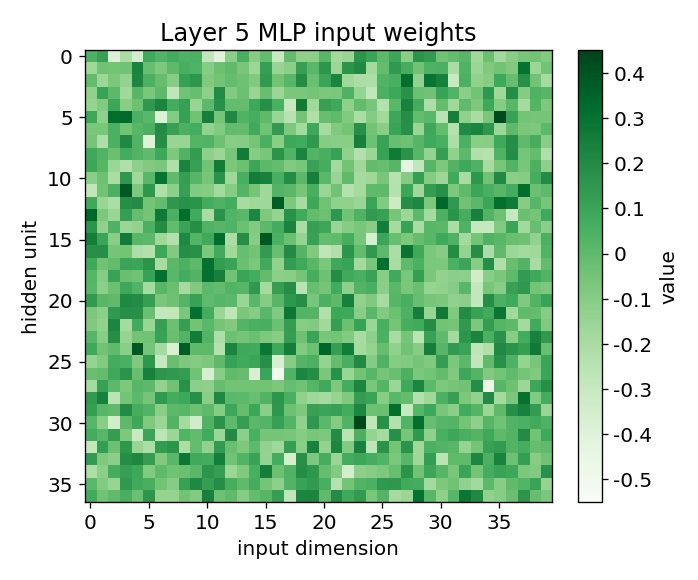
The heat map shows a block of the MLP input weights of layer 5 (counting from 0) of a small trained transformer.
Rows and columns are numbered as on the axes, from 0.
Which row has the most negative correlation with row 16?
29
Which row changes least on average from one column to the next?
35
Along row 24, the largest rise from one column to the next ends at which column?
8
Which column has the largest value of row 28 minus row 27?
34
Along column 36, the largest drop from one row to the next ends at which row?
13
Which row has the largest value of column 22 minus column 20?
16
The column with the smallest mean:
24
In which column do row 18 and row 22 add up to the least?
33
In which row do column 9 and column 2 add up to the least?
30
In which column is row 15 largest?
15
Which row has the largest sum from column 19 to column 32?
36
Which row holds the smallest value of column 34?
27
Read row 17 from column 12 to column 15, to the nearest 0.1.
0.1 0 -0.1 0.1
